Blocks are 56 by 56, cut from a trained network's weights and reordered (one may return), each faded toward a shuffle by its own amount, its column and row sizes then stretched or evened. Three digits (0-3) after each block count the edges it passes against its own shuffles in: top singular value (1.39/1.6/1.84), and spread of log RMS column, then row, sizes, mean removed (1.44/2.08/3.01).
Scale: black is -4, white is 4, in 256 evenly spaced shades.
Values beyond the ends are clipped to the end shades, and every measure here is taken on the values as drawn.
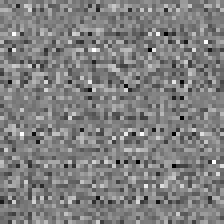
0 0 3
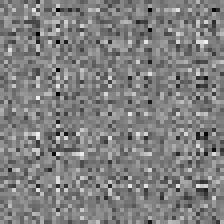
3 2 2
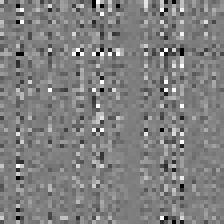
3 3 2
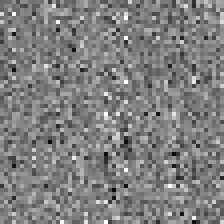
0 2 1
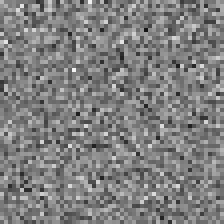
0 0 0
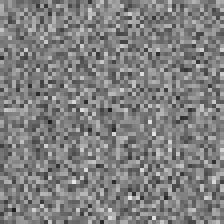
3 0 0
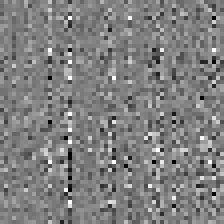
2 3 1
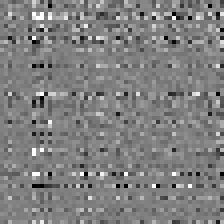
3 2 3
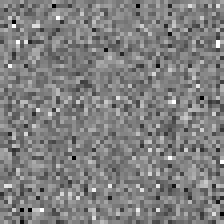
0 1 1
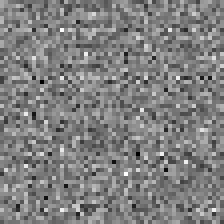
2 1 1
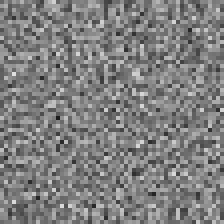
3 0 0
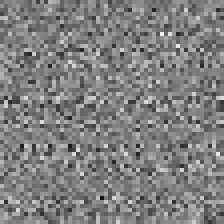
2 0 2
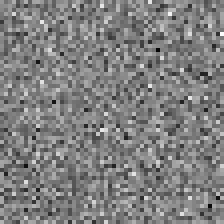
1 1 0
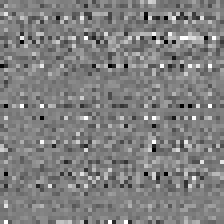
0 1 3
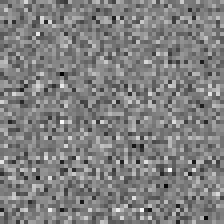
0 0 2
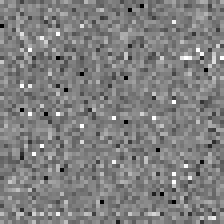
0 1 0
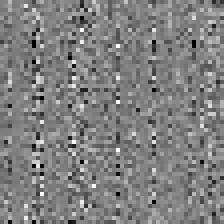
1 3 0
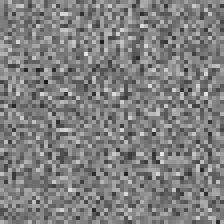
2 0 1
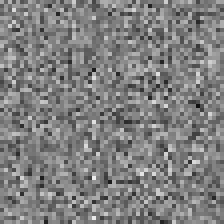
1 1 0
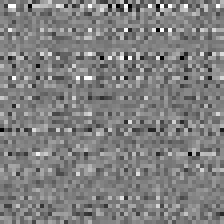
3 0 3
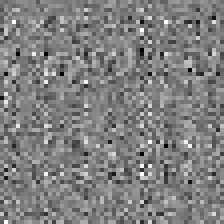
3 2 2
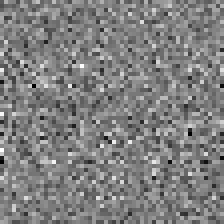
1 1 1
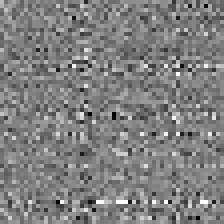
2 1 2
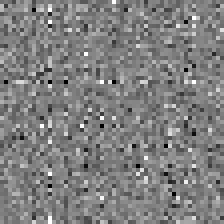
1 2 1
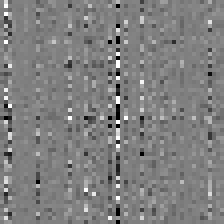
3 3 0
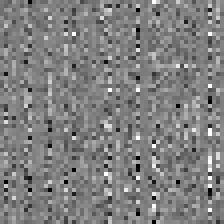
0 3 0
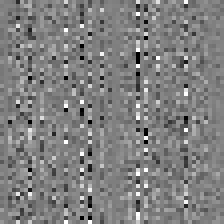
1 3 0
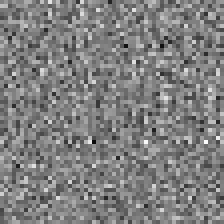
2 0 1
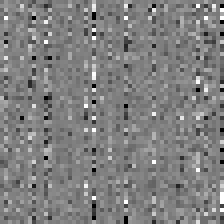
1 3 1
